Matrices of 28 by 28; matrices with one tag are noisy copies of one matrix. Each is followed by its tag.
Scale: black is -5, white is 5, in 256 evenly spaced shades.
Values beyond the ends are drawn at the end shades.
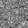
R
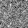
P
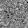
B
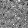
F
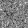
B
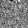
F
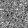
B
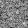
R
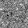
B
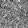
F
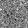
B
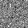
P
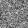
R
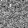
P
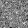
R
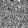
F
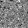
F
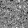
F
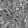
B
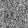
B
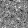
F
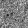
B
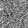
B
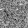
B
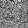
F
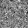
F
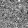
F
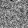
F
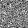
P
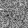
B
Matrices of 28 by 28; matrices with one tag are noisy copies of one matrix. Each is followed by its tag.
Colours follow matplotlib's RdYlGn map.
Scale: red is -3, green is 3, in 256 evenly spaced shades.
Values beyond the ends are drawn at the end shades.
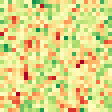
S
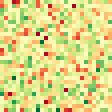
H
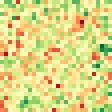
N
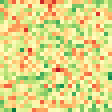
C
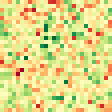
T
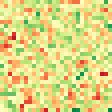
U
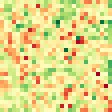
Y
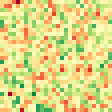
H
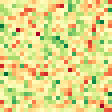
T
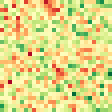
C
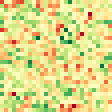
H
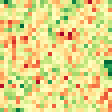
Y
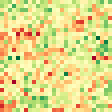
N
